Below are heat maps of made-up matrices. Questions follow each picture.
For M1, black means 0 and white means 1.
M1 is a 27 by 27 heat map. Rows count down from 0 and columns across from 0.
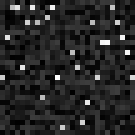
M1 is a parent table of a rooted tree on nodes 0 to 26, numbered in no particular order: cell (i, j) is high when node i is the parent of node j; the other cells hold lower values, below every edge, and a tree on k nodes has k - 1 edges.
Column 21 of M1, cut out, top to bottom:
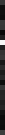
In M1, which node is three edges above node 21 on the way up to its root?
15
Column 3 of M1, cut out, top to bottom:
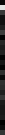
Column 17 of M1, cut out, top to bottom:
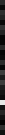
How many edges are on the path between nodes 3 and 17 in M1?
9
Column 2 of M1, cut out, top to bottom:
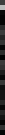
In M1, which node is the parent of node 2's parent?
7
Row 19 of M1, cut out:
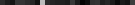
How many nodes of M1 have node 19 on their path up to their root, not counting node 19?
4
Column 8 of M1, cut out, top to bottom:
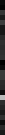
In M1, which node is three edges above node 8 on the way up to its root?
13
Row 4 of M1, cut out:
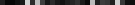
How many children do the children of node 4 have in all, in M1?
2
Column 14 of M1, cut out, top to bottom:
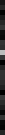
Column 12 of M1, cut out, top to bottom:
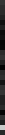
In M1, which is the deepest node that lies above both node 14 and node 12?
10
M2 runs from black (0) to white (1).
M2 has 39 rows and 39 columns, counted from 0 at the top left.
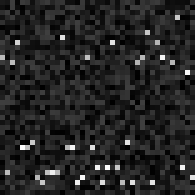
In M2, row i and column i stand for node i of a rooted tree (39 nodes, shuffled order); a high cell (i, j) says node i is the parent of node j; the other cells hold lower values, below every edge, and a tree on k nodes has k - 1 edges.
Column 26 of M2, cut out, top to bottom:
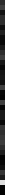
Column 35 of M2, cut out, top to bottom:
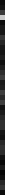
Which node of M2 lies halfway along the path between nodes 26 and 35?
8
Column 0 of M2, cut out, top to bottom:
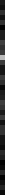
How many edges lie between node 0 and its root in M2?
9
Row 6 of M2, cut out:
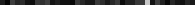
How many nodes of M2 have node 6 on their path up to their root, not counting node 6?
7
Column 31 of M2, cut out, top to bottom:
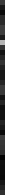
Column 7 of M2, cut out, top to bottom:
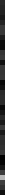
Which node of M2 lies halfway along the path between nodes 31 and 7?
3
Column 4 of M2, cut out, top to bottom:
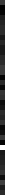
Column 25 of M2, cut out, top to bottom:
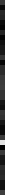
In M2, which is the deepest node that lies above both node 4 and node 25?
28
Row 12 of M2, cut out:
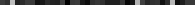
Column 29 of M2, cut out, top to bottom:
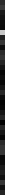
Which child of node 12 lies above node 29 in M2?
34
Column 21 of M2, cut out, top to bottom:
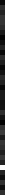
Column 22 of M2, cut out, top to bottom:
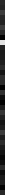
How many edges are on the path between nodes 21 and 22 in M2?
4
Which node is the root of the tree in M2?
33
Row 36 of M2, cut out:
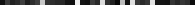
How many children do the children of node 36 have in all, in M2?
3
